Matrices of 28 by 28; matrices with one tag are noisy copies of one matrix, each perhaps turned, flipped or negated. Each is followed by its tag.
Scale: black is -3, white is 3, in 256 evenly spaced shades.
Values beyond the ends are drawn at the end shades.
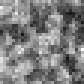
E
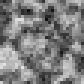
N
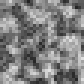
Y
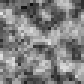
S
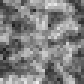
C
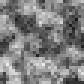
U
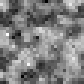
U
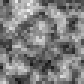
N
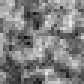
E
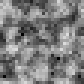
Y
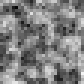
Y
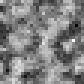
S
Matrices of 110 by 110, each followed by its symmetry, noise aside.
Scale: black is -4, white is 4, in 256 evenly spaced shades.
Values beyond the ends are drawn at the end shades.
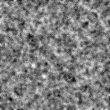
symmetric across the other diagonal.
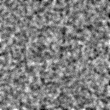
antisymmetric.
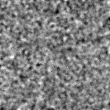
antisymmetric.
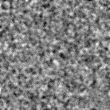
antisymmetric.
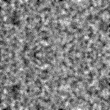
mirrored top to bottom.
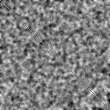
symmetric.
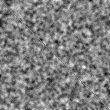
no symmetry.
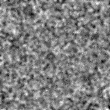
antisymmetric.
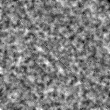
symmetric across the other diagonal.
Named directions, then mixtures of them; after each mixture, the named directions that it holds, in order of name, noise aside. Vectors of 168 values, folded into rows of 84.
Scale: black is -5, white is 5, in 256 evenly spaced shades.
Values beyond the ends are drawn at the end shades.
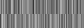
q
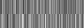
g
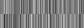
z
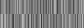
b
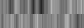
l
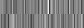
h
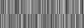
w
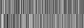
g, q, z.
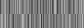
b.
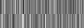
b, g.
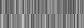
b, g, h.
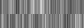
g, l.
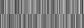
w.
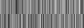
h, w.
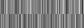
w.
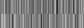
b, q.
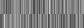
z.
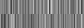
h, q.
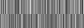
w.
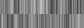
l, q.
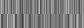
g, q, w.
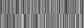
g, w.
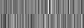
h.
